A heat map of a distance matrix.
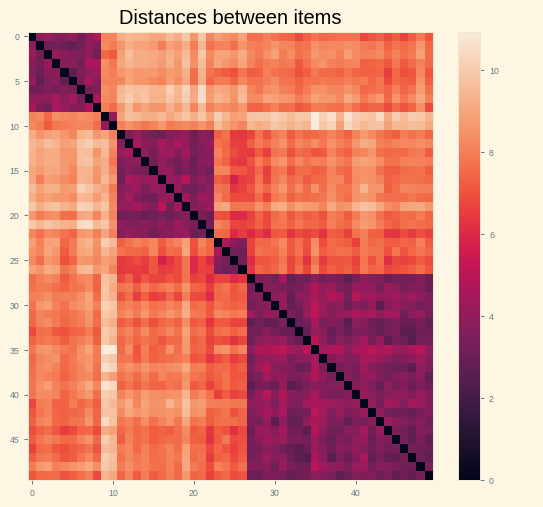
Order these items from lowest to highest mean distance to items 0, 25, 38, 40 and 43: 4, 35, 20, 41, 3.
41, 35, 4, 3, 20
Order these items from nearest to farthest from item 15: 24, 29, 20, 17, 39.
20, 17, 29, 39, 24
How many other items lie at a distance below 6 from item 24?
3
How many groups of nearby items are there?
5
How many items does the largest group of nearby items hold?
23
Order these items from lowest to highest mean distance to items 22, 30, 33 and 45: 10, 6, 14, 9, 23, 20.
20, 14, 23, 6, 10, 9
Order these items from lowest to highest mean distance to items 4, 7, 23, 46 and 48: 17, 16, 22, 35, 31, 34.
34, 31, 35, 22, 16, 17
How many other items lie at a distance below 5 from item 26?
3
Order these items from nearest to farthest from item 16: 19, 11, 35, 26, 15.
11, 15, 19, 26, 35
